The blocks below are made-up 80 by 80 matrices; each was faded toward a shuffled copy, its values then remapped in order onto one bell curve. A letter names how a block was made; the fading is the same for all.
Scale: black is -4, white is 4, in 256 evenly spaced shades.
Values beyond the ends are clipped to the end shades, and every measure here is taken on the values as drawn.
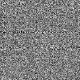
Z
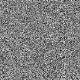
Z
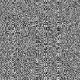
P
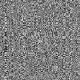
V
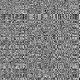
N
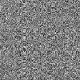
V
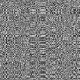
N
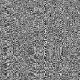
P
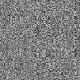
P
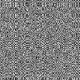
N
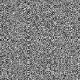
V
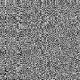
P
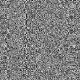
V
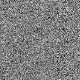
Z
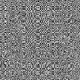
N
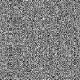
V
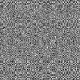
N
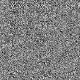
Z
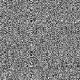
V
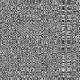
N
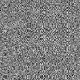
P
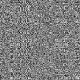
V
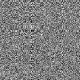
V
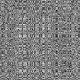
N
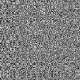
P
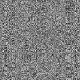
V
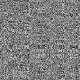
V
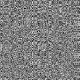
P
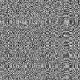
N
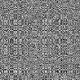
N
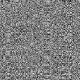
V
